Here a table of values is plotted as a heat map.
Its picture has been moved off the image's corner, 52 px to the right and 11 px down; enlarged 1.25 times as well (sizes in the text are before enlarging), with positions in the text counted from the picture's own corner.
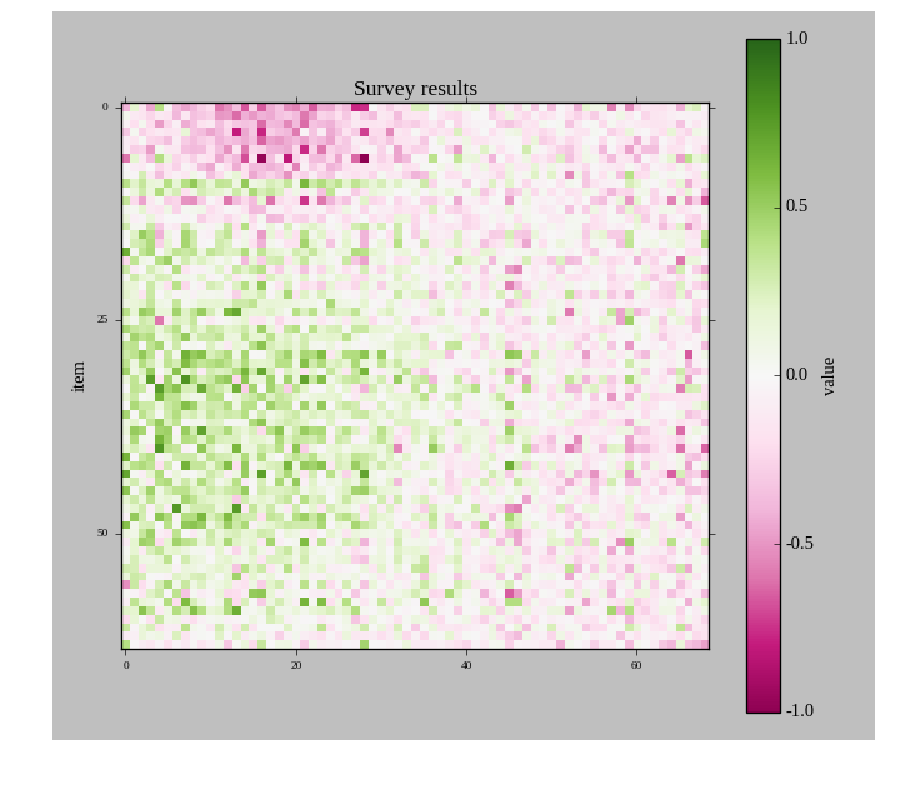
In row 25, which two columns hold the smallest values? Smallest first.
4, 58
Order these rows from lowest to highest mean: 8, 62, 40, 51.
8, 62, 40, 51
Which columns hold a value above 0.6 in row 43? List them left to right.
0, 16, 28
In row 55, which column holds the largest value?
13
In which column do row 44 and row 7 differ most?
20
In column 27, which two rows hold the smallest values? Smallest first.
0, 6
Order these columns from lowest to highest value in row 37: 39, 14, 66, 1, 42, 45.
45, 42, 66, 14, 1, 39
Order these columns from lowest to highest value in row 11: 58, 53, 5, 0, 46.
5, 53, 46, 58, 0
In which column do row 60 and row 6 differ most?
16
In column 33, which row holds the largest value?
31
